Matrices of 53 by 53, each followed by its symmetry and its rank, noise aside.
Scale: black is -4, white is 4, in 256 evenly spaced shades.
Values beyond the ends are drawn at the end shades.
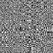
antisymmetric, rank six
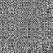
no symmetry, rank six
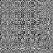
no symmetry, rank five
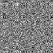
no symmetry, rank seven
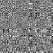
antisymmetric, rank six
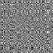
antisymmetric, rank six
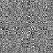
no symmetry, rank five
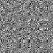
antisymmetric, rank six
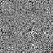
symmetric, rank seven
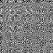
symmetric, rank six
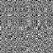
no symmetry, rank five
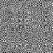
antisymmetric, rank six
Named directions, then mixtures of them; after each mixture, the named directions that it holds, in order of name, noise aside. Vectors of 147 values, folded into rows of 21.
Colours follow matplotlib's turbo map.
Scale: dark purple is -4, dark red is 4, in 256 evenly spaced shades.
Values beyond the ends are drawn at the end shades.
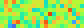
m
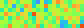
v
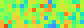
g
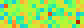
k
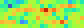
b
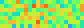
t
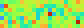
k, m.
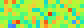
m.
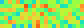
t.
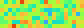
b, k, m.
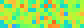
g, k, t.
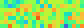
b, g, v.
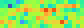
b.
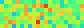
t.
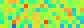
m, t, v.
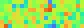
g.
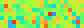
k, m.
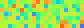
v.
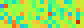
k.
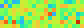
b, k.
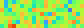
m.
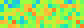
b, k, v.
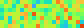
k, v.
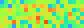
b, m, t.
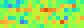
b.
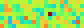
k, m.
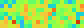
b, k, t.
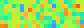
g, k, v.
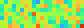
k, v.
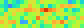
b.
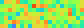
m, t.
